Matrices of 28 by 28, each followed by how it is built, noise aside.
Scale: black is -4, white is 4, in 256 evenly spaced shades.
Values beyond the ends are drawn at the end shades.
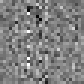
uneven columns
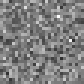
noise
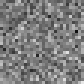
noise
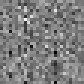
uneven columns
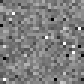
sparse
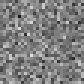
noise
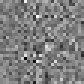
low rank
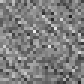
Toeplitz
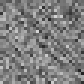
Toeplitz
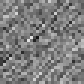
Hankel
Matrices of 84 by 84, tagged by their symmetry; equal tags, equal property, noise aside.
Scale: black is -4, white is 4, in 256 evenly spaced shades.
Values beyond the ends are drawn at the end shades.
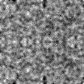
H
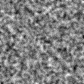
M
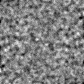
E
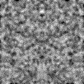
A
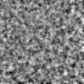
M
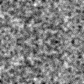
H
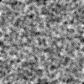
E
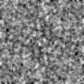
E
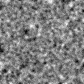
M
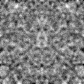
A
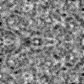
H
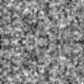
H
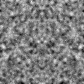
A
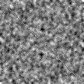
E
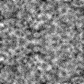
H
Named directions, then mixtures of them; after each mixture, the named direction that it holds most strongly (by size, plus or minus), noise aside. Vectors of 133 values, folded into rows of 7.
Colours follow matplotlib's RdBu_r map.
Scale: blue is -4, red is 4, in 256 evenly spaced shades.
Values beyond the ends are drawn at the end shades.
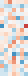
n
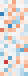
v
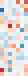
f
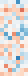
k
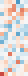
k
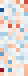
f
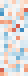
f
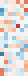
f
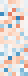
v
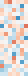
n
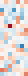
v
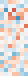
n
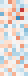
k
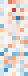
n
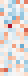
v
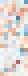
v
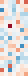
f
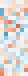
f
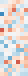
v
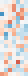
v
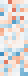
v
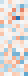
n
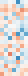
k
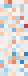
n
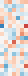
n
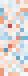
f
